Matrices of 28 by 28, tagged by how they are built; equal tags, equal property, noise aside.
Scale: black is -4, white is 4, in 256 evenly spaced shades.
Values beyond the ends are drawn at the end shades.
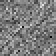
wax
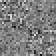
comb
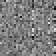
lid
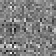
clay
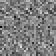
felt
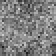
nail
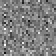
lid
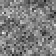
nail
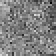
nail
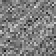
wax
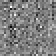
clay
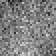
nail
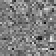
clay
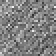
wax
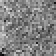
nail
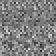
felt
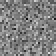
felt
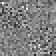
comb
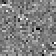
comb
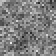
nail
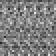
felt
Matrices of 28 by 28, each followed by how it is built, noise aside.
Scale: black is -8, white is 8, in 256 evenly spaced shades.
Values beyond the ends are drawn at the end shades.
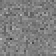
uneven rows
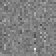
uneven columns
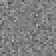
noise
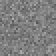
noise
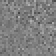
upper triangular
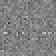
uneven rows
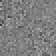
block diagonal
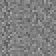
repeating rows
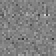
uneven rows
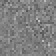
upper triangular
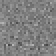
uneven rows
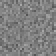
repeating rows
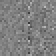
uneven columns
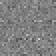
uneven rows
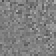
upper triangular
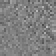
upper triangular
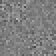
block diagonal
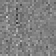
uneven columns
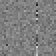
uneven columns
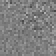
upper triangular
